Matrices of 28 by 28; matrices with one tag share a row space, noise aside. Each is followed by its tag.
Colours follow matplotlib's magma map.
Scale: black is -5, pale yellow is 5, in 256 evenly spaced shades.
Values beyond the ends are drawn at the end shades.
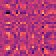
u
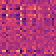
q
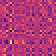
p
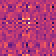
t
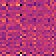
q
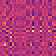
p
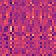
p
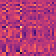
q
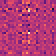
t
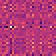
p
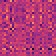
p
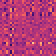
p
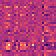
u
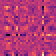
u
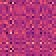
p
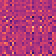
p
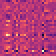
u
